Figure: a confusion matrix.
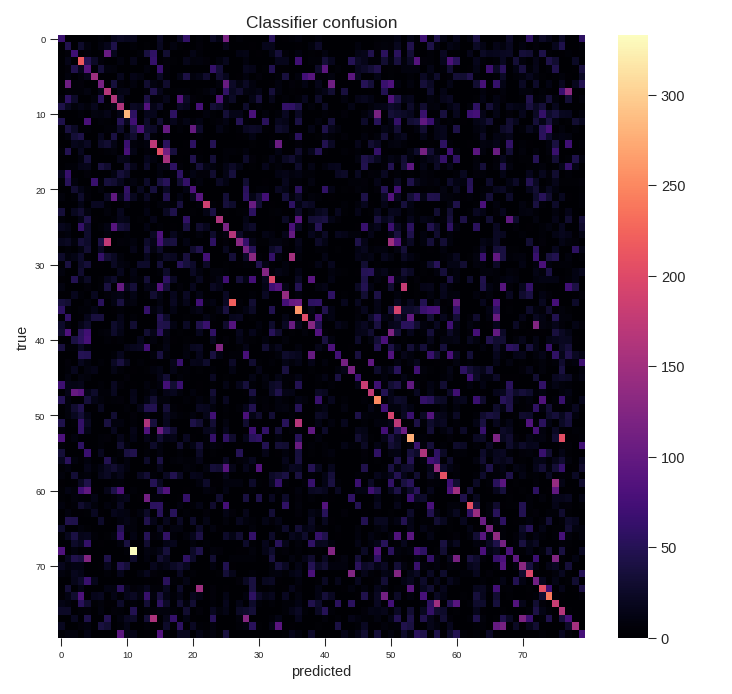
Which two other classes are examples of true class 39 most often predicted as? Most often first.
50, 66
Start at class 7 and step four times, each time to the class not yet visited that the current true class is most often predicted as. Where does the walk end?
52
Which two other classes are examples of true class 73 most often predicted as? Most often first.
21, 53
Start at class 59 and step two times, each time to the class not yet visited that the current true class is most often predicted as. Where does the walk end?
57
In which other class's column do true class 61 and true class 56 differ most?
13
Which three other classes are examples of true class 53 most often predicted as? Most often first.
76, 66, 0
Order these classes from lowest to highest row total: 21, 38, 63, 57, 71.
63, 71, 57, 21, 38
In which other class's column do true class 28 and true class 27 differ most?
7
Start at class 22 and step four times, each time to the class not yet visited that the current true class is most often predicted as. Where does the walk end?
15
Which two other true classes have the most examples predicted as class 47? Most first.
43, 60
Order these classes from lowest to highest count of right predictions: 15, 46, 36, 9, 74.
9, 46, 15, 74, 36
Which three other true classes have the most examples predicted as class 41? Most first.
68, 6, 34
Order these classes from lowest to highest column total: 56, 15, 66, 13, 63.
63, 56, 13, 15, 66
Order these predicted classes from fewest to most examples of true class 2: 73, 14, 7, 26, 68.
26, 68, 73, 14, 7
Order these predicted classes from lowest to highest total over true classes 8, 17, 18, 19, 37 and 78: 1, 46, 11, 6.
11, 46, 6, 1
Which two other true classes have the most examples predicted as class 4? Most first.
69, 60
